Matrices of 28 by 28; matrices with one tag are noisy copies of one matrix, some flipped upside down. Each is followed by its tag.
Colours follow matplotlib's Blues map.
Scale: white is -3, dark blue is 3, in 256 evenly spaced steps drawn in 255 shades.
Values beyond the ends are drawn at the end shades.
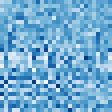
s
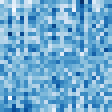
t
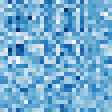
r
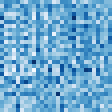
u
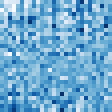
t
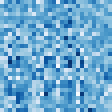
r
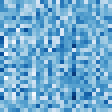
u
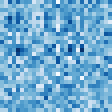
r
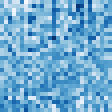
t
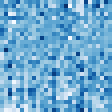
t
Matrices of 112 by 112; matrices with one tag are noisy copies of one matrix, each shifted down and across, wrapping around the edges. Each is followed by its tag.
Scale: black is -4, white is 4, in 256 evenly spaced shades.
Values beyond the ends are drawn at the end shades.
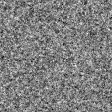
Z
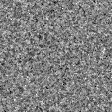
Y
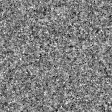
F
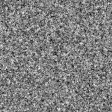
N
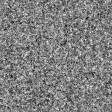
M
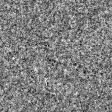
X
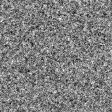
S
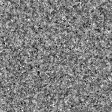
N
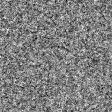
Z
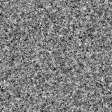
Y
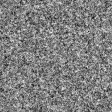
F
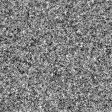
Z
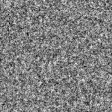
N
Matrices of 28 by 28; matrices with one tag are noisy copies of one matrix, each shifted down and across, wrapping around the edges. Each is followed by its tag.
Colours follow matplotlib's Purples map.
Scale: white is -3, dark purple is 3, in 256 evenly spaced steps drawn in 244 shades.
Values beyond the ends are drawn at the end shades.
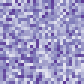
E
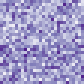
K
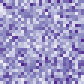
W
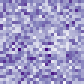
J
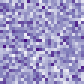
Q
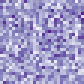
W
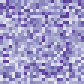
J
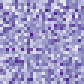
E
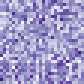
W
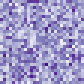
W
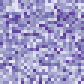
K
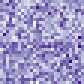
K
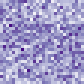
K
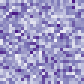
W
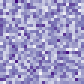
Q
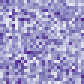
W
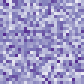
Q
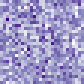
Q
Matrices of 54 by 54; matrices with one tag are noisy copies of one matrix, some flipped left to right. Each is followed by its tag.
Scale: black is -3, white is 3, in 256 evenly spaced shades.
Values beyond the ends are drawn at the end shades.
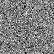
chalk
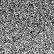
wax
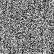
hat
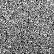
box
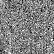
hat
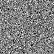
chalk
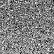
wax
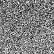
wax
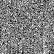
hat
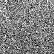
box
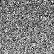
wax
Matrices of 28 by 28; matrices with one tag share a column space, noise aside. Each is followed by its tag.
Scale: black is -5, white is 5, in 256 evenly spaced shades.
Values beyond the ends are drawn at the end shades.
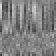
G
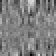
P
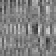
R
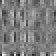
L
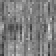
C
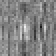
C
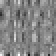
L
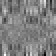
P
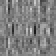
R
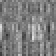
C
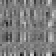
L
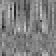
G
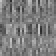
R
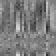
G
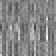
C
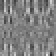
P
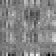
L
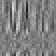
G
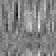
G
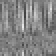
G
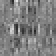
R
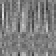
G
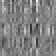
R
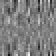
P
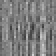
C
